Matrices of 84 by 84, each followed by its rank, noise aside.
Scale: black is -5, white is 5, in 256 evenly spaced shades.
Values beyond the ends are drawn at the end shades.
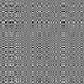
two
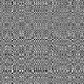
three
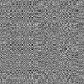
five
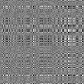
one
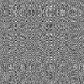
five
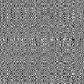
four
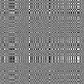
one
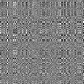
two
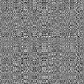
four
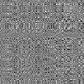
five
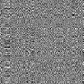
five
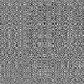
five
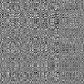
four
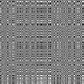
one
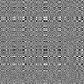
one
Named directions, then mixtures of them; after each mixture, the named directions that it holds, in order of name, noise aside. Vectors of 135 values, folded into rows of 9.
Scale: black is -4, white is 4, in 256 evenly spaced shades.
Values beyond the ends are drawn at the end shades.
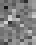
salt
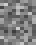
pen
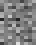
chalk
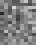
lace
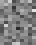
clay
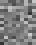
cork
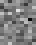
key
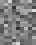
clay.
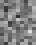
key, salt.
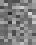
lace, pen, salt.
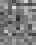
lace.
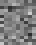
cork.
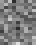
clay, salt.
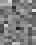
clay.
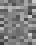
cork.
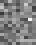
chalk, key.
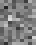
clay, salt.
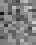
key, lace.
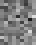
key, pen, salt.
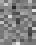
chalk, clay.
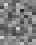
pen.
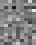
clay, lace, salt.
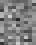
chalk.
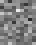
key.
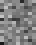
chalk.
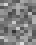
pen.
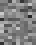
chalk, clay, lace.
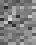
lace, salt.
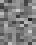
key, salt.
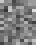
clay, cork, salt.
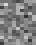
chalk, pen.
